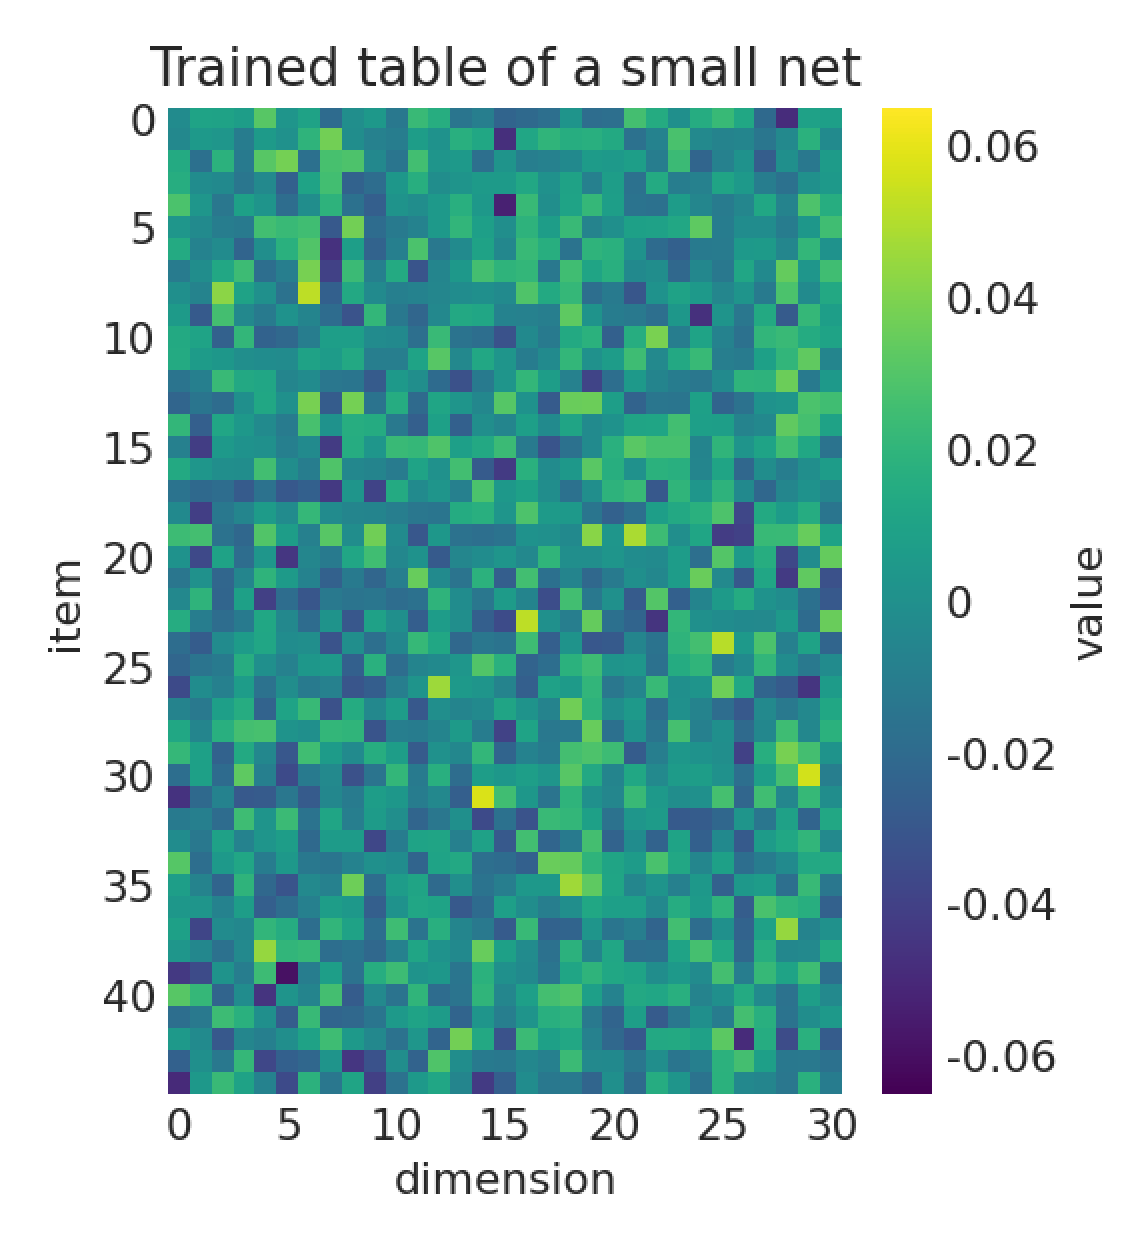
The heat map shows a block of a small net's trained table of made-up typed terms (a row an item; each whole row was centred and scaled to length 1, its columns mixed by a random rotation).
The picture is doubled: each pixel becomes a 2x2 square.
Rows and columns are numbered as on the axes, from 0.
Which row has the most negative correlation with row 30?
2
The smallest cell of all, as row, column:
39, 5
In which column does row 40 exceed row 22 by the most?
17
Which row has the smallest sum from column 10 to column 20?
44
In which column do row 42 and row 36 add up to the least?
26
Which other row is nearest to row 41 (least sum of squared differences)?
12
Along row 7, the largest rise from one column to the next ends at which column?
8
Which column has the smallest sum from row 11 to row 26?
1
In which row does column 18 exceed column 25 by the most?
35
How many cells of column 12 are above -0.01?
37
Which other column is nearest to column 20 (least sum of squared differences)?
10
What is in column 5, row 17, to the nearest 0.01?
-0.03
